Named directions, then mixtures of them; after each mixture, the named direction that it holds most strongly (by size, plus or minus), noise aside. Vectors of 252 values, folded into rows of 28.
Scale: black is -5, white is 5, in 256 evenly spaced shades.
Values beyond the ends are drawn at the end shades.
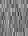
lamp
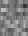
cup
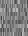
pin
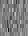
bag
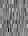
bag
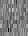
bag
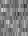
cup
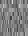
lamp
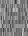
pin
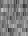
cup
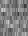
cup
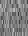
lamp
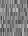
pin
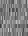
pin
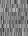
pin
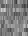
cup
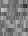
cup
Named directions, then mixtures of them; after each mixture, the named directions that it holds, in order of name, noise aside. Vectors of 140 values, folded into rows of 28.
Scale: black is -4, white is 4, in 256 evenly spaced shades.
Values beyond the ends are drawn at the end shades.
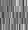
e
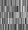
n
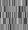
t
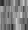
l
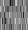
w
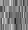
l, w.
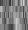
l, t, w.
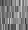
e, l, n.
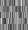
n, t, w.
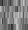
l, n, w.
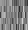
e, l, t.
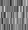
l, t, w.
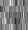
l, w.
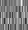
n, t.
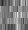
l, n.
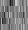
e, w.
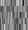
e, l, n.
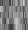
l, t, w.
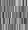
e, t.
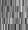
e, n.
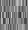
e, t.
